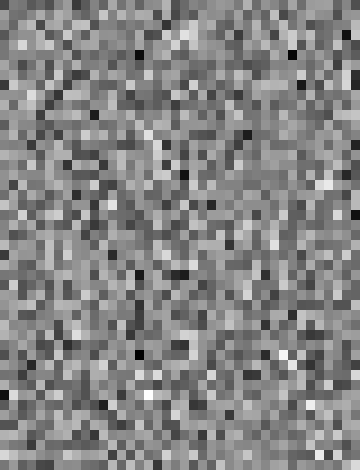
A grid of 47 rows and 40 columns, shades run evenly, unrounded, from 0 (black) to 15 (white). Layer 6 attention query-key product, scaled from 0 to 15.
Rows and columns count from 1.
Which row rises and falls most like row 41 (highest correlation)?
45
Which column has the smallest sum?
11
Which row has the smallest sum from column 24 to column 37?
34
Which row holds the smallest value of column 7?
10
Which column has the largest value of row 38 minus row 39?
18
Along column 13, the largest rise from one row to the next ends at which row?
47
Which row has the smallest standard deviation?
13
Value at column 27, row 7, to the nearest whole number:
6
